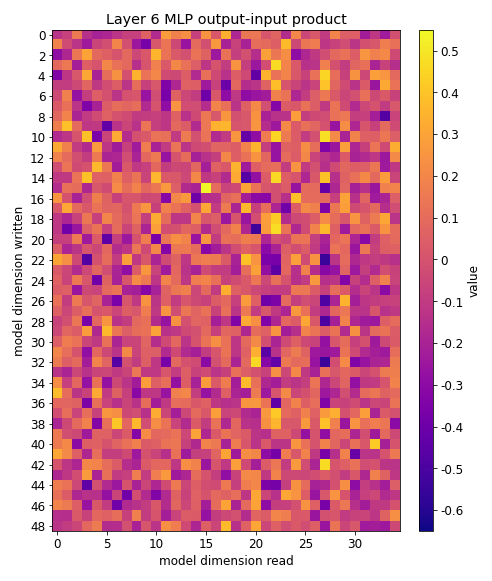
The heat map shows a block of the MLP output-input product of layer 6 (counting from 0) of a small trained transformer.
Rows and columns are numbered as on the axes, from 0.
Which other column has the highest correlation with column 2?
9
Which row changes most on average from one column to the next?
32
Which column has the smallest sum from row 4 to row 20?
11
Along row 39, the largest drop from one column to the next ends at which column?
15
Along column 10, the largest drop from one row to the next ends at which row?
20
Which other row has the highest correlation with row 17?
27
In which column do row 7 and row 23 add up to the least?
22
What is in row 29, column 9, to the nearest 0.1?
0.1
